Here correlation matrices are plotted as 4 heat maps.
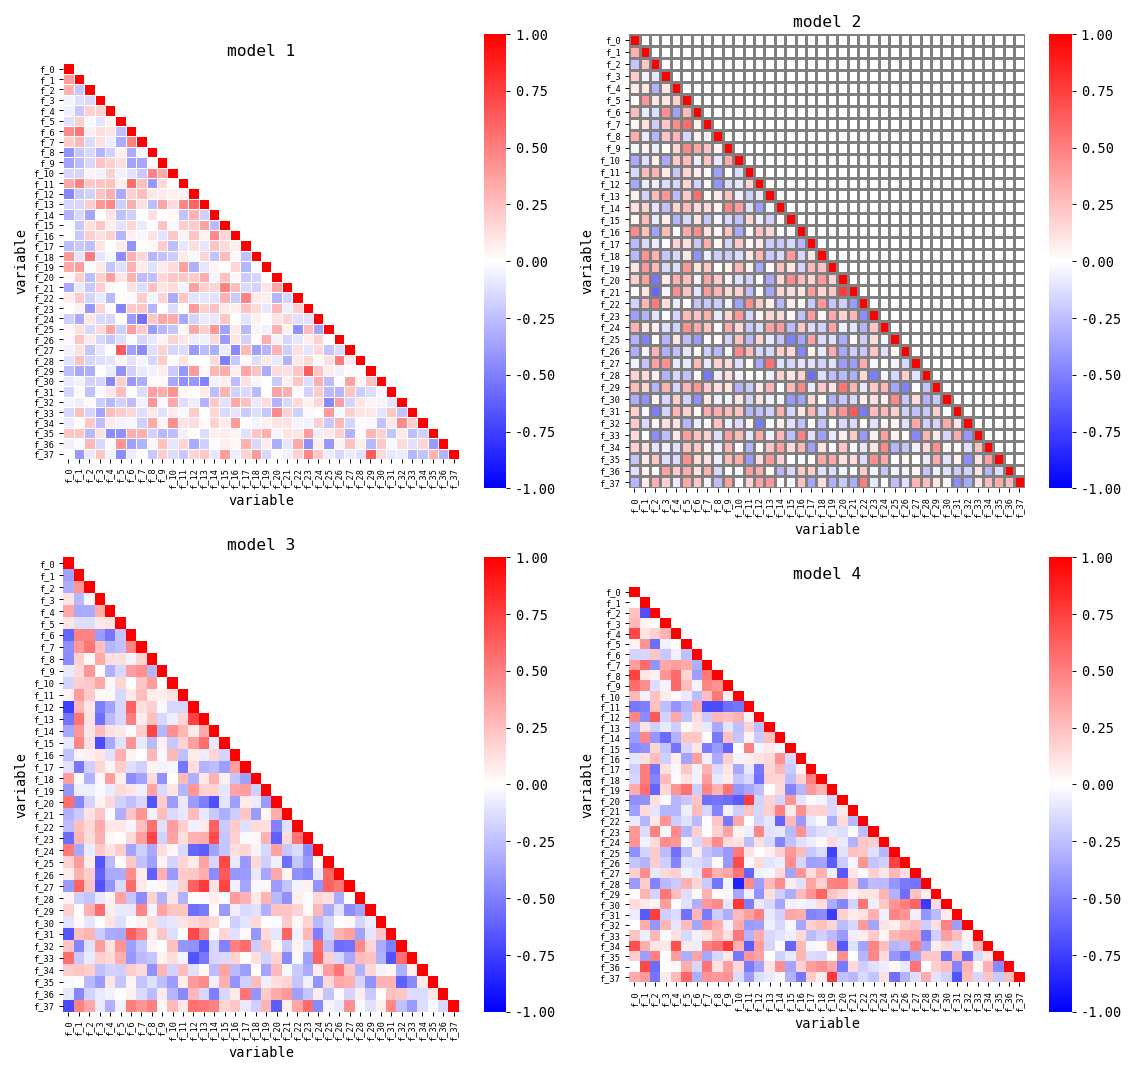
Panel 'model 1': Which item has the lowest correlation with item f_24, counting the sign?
f_7
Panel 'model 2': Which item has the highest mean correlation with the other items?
f_5
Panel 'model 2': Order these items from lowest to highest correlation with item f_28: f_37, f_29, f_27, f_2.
f_29, f_27, f_2, f_37
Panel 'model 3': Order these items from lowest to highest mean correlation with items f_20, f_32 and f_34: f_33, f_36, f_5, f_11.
f_11, f_5, f_36, f_33
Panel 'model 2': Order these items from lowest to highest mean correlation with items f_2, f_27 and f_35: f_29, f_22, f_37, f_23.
f_29, f_23, f_22, f_37
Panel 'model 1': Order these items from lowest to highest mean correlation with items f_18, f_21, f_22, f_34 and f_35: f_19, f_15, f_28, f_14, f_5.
f_5, f_28, f_14, f_19, f_15
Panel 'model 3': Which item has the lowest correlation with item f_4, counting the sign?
f_6
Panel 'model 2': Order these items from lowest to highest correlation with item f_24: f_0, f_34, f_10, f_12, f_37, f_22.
f_22, f_12, f_37, f_10, f_0, f_34
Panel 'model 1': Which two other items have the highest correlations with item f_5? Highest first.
f_27, f_36
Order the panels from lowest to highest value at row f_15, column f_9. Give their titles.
model 4, model 2, model 3, model 1
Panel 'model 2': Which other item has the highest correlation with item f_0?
f_16
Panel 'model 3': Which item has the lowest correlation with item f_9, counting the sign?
f_18
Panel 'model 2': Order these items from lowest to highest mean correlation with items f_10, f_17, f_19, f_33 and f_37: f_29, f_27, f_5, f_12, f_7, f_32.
f_32, f_27, f_29, f_12, f_7, f_5
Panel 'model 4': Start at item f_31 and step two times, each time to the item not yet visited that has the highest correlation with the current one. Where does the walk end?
f_12
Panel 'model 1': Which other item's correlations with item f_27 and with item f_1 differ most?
f_6
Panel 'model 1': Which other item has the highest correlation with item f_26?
f_28
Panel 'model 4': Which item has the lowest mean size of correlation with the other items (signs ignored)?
f_13
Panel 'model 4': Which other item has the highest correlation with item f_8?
f_0
